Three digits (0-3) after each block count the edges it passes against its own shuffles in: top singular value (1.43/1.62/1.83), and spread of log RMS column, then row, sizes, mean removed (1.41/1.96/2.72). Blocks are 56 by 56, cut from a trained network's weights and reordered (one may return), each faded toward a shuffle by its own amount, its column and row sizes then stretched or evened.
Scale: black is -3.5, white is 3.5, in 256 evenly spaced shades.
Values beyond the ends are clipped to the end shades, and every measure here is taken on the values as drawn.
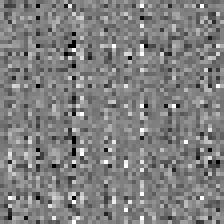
1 3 2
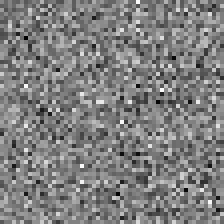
2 1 0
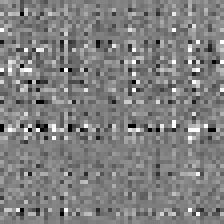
2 2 3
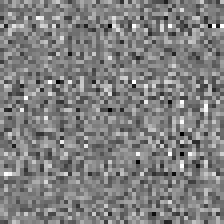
1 1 2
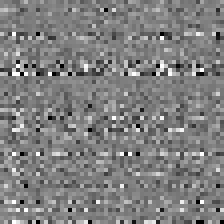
1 1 3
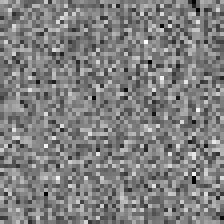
0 1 0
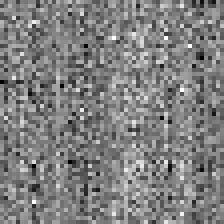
3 2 1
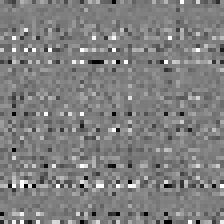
2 1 3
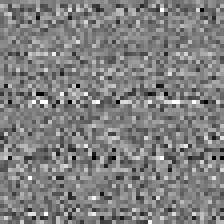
2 0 3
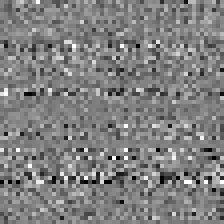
0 0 3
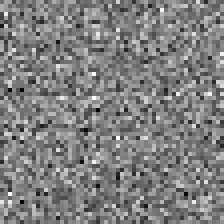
2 1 0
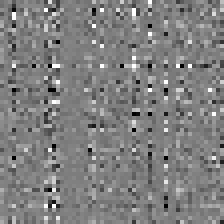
0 3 2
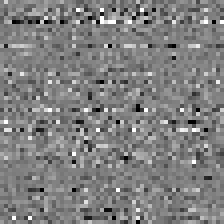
0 1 3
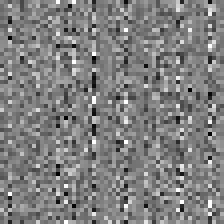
3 3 0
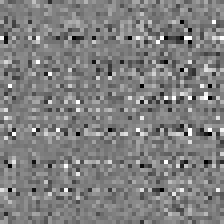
0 2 3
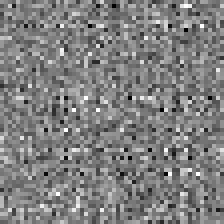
0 0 2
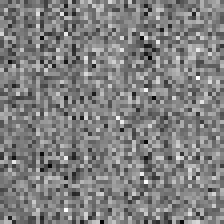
1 1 1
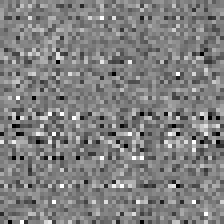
0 1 3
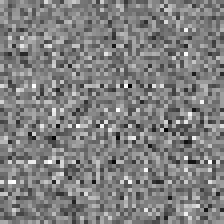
1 0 2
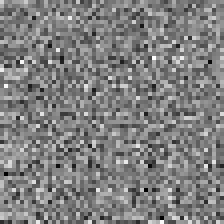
3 0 2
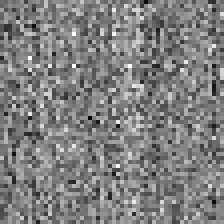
1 1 0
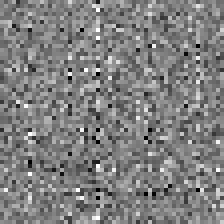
0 2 1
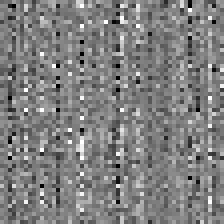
3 3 1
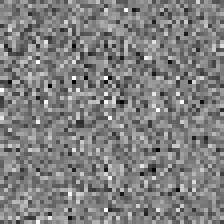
0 1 1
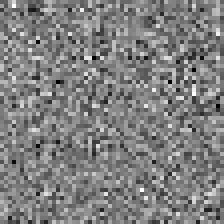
1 1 1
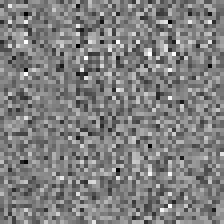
3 2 1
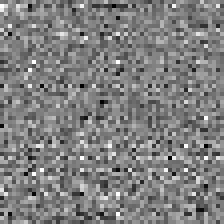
2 1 2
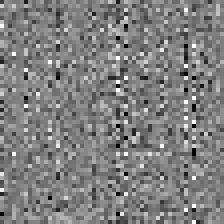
1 3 0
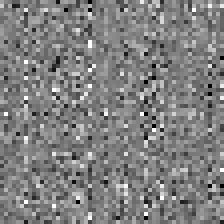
0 3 1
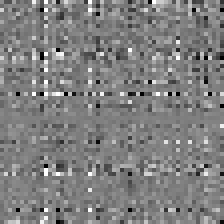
2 2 3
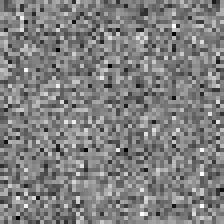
2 2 0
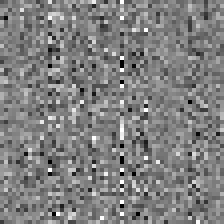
2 3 0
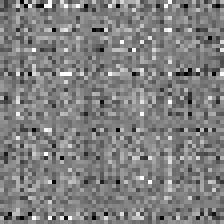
2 1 3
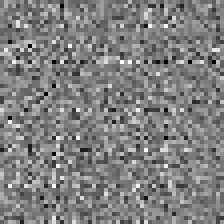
1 1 2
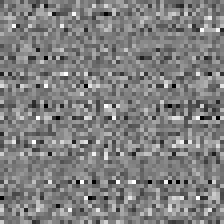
2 0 3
